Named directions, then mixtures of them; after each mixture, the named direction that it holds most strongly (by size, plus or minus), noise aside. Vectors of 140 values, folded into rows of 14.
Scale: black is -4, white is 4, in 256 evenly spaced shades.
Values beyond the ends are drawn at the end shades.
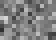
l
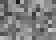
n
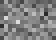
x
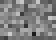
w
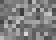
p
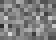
w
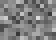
l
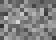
x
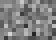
w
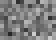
w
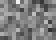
n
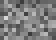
x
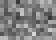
n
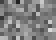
n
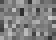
p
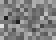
x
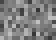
p
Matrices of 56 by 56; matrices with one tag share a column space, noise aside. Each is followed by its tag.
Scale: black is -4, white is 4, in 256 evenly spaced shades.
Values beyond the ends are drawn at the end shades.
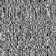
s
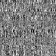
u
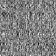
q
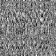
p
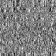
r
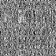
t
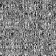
q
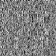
t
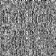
t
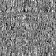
r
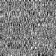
p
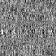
u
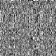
t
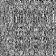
t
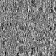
r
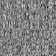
q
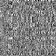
t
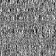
u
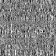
u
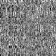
s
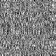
p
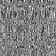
s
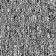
u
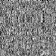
t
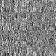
r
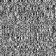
s
